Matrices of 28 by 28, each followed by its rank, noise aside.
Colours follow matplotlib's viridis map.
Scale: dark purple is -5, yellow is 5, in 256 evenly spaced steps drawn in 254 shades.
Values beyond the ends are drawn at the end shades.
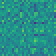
three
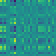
one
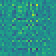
three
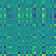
one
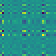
one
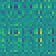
two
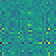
two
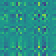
two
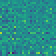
four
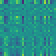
one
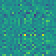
three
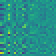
two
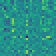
three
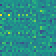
four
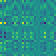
two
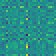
two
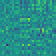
four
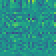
three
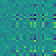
one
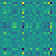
one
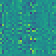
three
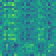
two
